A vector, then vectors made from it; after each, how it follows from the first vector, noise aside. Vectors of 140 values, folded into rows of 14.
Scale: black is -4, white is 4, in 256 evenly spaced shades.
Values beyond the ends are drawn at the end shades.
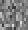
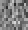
reversed, negated.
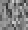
reversed, negated.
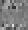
partly zeroed.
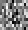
reversed, scaled up.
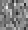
reversed.
